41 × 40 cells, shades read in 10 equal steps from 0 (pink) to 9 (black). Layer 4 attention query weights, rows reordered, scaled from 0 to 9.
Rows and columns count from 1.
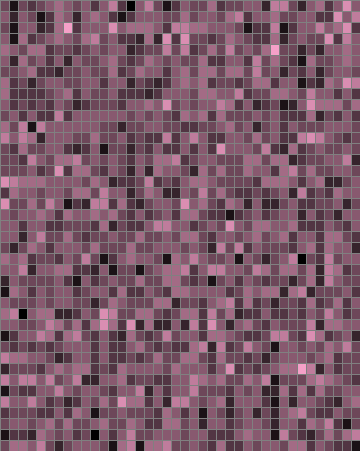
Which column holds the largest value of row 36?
1
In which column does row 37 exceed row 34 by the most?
26
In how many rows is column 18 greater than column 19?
16
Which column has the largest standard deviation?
31
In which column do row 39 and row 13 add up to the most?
39
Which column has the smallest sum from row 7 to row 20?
23
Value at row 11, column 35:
3
